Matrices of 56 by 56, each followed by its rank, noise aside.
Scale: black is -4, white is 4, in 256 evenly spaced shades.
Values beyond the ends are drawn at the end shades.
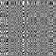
two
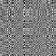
two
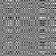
two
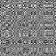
four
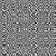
four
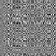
three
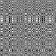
two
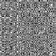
six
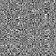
six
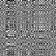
three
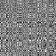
four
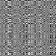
two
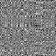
six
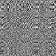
four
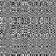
three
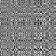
three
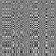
two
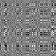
two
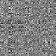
six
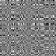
three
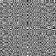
four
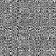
six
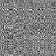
four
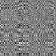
three
